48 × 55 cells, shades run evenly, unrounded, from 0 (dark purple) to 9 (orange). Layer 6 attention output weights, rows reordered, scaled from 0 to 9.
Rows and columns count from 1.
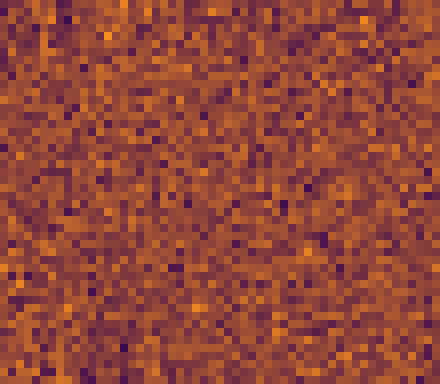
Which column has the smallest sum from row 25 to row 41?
54
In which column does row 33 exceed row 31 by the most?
41
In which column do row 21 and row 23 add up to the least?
32
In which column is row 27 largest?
14
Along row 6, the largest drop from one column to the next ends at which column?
7
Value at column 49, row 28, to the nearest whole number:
3
